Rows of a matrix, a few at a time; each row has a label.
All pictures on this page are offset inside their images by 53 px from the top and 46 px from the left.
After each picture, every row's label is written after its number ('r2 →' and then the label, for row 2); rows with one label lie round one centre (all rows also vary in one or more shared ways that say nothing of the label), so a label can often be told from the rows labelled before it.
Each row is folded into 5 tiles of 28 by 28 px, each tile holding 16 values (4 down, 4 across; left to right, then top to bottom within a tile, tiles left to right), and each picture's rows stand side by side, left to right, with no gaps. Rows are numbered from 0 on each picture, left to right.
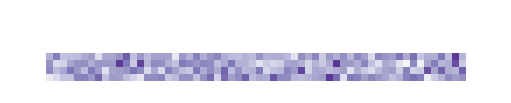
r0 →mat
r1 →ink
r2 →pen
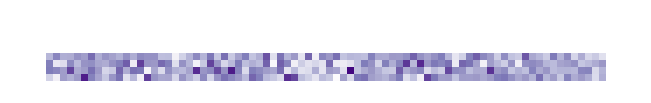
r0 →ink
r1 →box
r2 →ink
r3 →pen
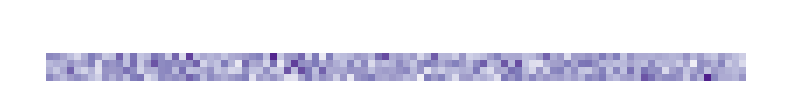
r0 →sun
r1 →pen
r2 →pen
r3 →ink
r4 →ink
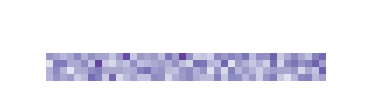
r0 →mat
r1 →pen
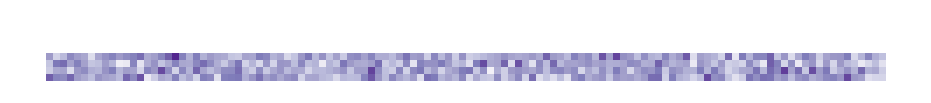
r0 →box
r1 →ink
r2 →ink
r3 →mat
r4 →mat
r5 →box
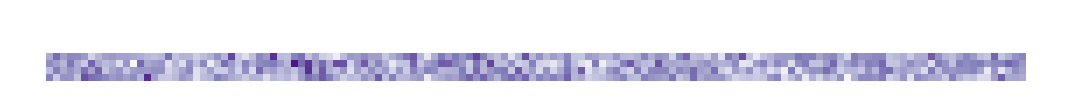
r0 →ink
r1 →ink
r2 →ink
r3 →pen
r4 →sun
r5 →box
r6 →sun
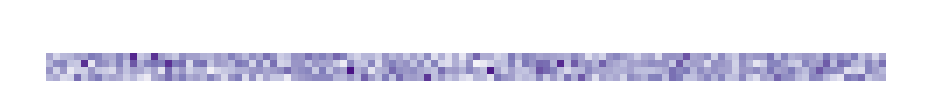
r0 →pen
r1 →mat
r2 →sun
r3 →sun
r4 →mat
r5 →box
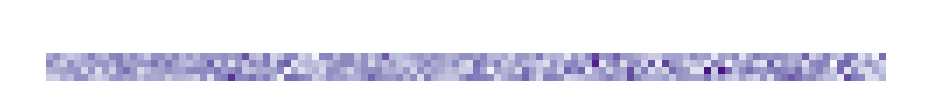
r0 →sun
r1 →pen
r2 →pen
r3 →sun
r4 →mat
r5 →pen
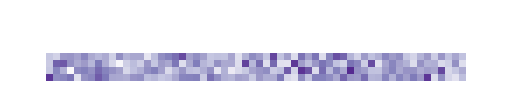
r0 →ink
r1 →mat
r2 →sun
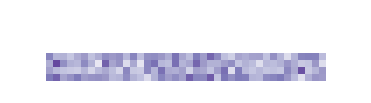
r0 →pen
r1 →ink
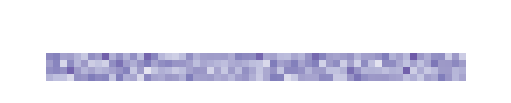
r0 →pen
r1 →sun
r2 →pen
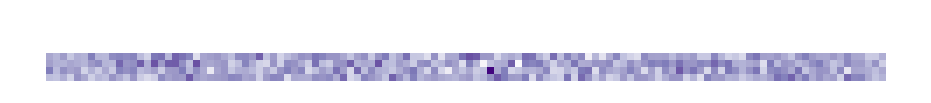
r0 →sun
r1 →pen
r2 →sun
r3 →pen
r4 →sun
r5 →pen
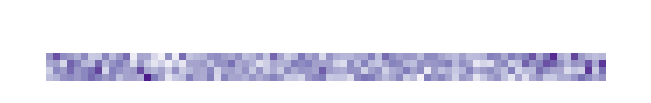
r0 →mat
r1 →ink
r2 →pen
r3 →box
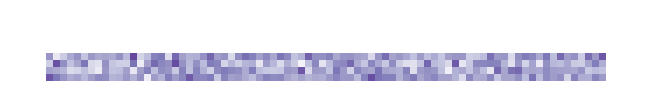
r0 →pen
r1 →box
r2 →pen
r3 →box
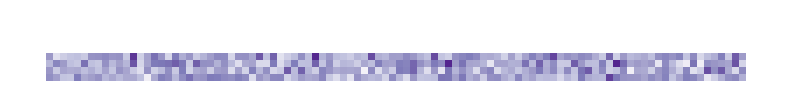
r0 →pen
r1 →pen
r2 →sun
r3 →mat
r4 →pen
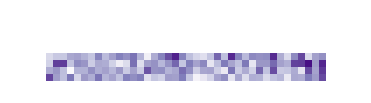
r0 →ink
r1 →ink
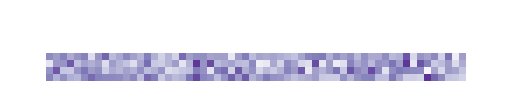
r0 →pen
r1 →pen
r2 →box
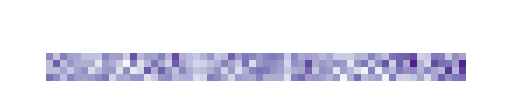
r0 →pen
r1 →box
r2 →mat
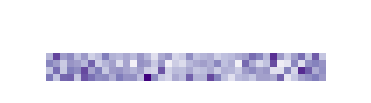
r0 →ink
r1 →box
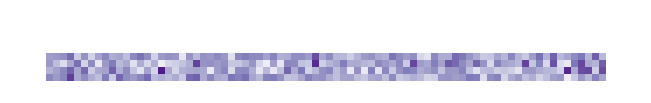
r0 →box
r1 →pen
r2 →sun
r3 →mat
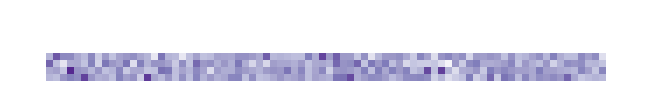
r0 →ink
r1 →mat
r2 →mat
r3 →ink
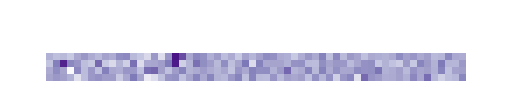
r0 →sun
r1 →mat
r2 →ink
